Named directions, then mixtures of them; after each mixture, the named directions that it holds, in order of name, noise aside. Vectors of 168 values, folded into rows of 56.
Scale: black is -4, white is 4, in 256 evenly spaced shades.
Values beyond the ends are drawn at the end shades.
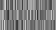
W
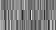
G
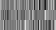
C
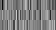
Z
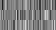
C, Z.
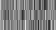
C, G.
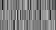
Z.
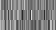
G.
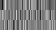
W, Z.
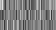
W, Z.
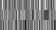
C, Z.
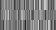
C, G.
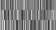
G, W.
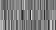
G.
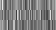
G, Z.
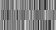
C.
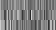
G.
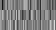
G, Z.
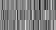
C, Z.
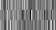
G, W.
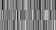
C, Z.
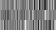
C.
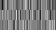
Z.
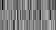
Z.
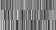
G, W.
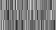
W, Z.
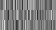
W.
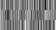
C, W.
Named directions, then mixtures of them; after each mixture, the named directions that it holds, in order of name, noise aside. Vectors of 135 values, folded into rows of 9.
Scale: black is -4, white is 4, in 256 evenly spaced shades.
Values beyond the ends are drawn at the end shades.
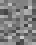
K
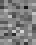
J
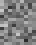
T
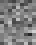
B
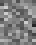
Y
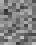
K, T.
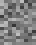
T.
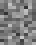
K, T, Y.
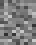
J, Y.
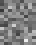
T.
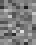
J.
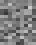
K.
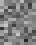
T.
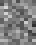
Y.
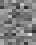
B, J.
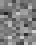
B, K, Y.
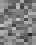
B, T.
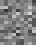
J, K, Y.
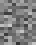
J, K, T.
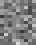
J, K, Y.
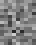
B, J.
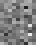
B, J, K.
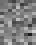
B.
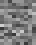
J, T.
